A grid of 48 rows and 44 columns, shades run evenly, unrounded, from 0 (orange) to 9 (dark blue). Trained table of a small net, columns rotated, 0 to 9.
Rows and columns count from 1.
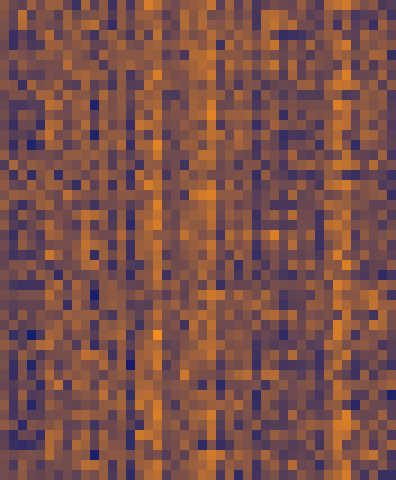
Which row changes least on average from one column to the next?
6
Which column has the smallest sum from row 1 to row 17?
24
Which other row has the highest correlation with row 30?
46
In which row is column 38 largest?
3
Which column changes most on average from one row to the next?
11
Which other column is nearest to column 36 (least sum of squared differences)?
29
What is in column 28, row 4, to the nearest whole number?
4
